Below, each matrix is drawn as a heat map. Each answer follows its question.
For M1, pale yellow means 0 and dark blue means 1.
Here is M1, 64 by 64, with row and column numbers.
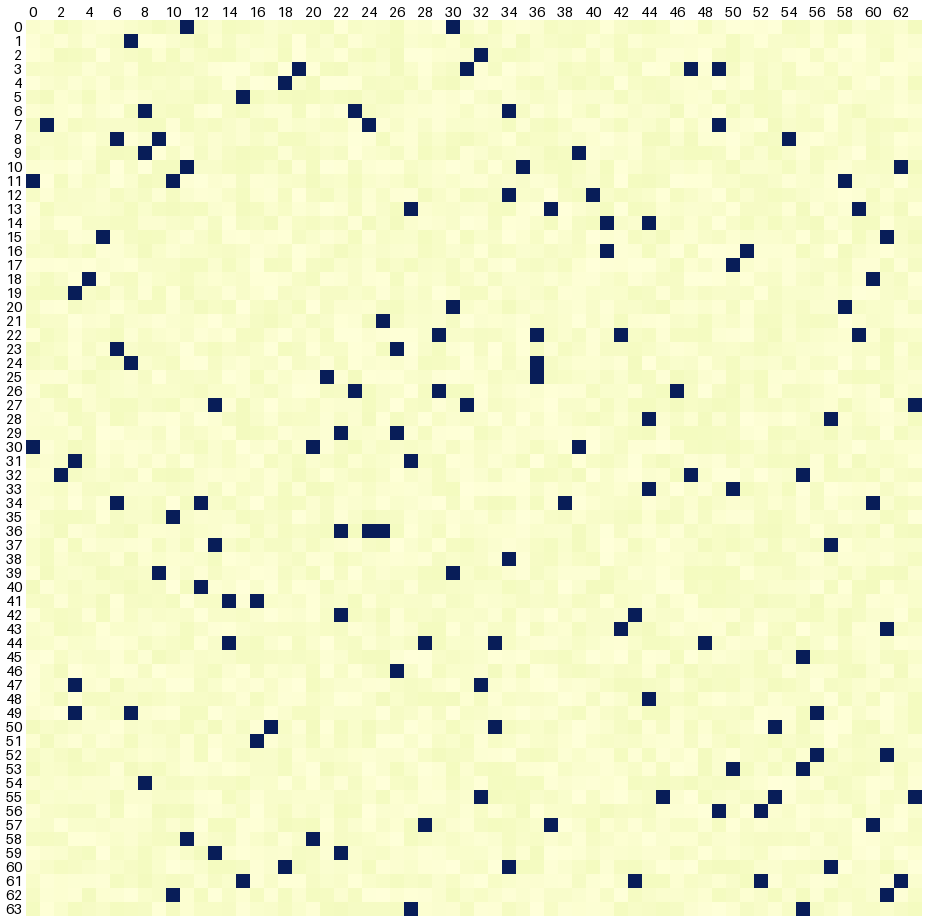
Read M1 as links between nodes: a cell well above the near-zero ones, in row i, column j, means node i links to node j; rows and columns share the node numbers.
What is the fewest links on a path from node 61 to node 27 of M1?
6
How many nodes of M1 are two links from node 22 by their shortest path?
5
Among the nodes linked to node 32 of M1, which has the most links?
node 55
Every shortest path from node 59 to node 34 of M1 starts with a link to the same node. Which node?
node 13
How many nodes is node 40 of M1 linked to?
1
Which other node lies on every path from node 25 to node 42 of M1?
node 36
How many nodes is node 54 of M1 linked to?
1
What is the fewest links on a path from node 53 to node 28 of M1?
4
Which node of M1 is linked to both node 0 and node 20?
node 30
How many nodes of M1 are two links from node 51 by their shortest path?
1
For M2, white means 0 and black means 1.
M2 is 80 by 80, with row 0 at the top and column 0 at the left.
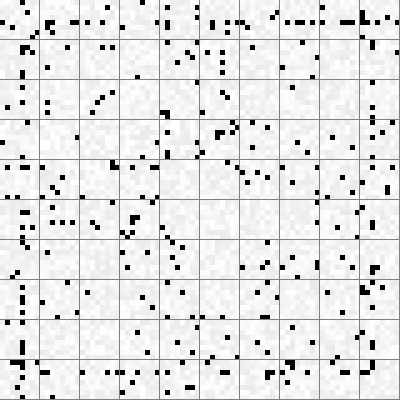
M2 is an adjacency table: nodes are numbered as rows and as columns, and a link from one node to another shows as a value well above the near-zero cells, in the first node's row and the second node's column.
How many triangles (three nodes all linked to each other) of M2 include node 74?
5
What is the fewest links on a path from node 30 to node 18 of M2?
3
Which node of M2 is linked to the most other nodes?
node 4
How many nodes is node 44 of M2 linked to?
7
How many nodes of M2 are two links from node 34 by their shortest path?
4
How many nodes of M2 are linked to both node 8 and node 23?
2
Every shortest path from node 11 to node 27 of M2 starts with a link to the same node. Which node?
node 63
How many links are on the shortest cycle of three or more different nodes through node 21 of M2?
4
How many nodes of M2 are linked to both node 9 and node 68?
2
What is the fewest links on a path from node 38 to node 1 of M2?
3
